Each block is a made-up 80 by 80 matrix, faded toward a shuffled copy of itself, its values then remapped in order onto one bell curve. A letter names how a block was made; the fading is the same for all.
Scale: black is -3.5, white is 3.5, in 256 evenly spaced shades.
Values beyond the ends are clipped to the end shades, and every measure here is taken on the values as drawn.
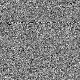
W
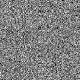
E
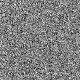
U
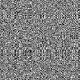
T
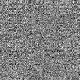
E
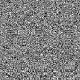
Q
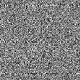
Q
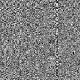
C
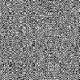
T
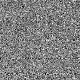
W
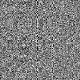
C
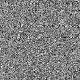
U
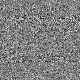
W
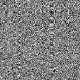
C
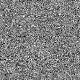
W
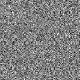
C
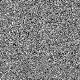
W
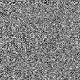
Q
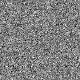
W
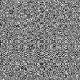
T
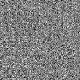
E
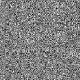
E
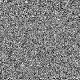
U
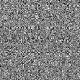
Q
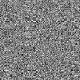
Q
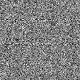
U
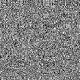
E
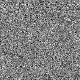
W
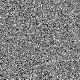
W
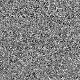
W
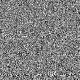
W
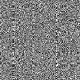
C
